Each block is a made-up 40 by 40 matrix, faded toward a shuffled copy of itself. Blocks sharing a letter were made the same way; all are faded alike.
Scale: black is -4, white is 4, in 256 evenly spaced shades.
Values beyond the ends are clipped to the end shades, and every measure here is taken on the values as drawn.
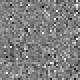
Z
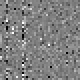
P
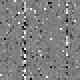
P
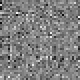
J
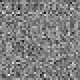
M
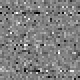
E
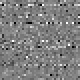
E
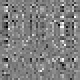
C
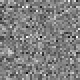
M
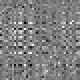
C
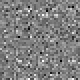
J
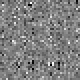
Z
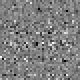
E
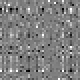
C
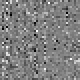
P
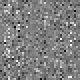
P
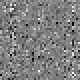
P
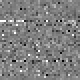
E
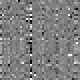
C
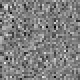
M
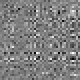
C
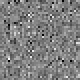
J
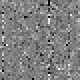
P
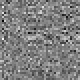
M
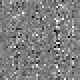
P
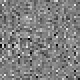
J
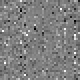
P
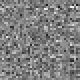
M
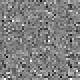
Z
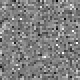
Z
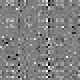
C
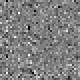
Z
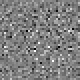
J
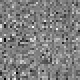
J
